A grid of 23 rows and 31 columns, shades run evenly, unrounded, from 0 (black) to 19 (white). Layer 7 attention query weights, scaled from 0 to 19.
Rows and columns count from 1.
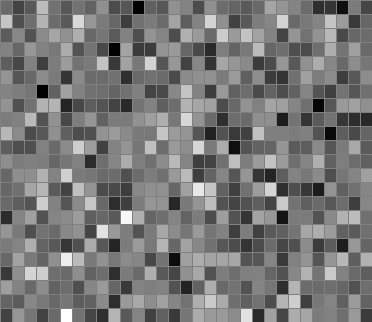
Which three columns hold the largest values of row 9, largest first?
16, 3, 14
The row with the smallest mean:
1
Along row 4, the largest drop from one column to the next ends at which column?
12
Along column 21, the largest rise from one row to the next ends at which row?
23
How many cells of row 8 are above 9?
15
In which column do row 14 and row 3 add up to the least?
24
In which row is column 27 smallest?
8
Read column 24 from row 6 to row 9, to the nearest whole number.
4 6 12 2
